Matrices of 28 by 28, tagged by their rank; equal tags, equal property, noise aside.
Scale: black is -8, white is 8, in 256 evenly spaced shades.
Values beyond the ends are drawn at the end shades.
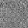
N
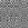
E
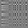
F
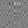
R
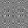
R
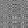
R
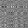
R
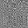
N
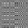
F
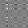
F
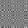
F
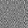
E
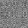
N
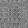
E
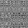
E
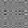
F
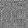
N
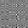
R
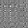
E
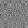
E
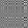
F
